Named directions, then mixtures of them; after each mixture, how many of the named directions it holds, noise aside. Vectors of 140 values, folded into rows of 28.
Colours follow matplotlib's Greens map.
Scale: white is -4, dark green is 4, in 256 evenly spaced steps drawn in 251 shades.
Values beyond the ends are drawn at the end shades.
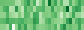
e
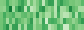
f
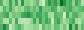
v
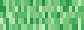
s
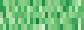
one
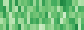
two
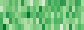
two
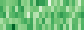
three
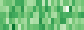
two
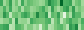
four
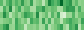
four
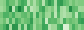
one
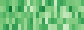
one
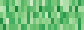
one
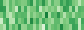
one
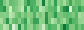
three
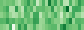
one
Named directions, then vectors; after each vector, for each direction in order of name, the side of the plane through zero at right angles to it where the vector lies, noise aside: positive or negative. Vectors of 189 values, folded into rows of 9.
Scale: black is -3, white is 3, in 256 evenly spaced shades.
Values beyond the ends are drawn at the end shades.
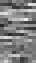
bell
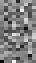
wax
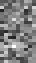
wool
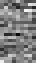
positive, negative, negative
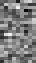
negative, positive, positive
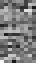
positive, negative, negative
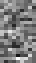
negative, negative, negative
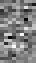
negative, negative, positive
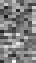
negative, positive, positive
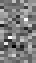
positive, positive, negative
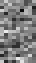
negative, negative, negative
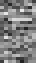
positive, positive, positive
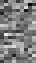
negative, positive, positive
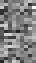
negative, positive, positive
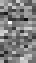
negative, negative, negative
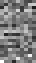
positive, negative, negative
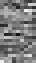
positive, negative, negative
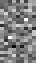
positive, positive, negative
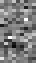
positive, positive, negative
